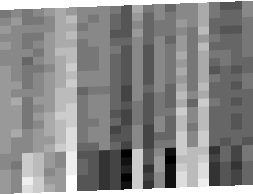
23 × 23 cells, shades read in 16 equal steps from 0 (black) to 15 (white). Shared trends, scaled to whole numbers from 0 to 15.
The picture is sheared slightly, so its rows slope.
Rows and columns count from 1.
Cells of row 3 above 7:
13
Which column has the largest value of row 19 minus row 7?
3
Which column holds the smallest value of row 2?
12
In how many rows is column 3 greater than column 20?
17
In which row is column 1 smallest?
1
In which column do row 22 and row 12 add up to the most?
7
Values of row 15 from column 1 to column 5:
9 9 7 8 10
